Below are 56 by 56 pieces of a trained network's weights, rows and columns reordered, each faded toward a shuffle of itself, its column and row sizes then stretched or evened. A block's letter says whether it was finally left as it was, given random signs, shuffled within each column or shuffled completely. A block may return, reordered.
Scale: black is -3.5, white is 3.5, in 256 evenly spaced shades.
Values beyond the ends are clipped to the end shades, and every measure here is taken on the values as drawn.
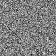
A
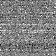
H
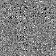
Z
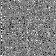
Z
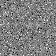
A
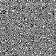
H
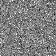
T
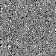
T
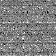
H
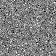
A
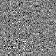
H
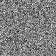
A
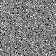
A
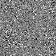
Z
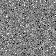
A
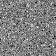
A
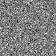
T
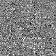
H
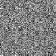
H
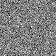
A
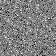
A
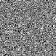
H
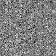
T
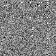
Z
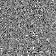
Z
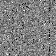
T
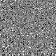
H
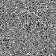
H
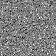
A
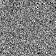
Z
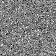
A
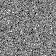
A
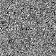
Z
